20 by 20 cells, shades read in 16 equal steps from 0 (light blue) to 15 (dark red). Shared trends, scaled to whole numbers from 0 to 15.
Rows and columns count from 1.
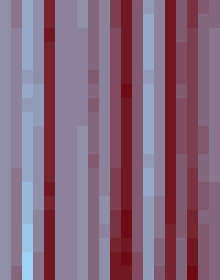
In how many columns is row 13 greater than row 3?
3
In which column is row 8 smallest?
14
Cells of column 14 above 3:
9
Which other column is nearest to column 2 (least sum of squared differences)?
15
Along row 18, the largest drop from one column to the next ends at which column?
6
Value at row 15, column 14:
4
